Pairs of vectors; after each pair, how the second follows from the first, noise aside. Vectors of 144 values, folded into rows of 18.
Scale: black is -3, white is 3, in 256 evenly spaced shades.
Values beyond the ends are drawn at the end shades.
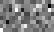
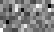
copied.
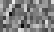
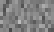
wrapped around, negated, shrunk.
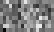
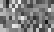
shuffled.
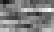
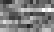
copied.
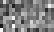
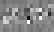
wrapped around, partly zeroed.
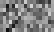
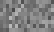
wrapped around, negated, shrunk.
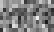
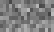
wrapped around, negated, shrunk.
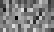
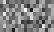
shuffled.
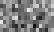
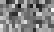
reversed.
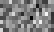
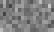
wrapped around, negated, shrunk.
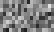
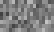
wrapped around, negated, shrunk.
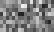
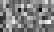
shuffled.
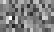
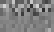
wrapped around, partly zeroed.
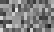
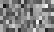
reversed.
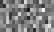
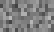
wrapped around, negated, shrunk.
